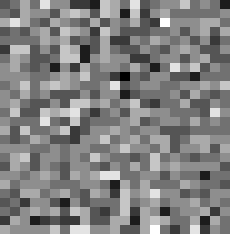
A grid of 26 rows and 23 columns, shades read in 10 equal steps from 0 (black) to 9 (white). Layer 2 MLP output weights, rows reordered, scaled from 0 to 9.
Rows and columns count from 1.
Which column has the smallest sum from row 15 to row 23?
7
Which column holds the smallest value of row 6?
9
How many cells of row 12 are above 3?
16
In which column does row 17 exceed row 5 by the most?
13
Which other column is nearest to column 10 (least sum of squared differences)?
1
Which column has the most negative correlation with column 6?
18
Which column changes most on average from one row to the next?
8
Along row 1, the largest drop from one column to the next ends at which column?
15
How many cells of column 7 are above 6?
5
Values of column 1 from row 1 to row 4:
3 4 6 3
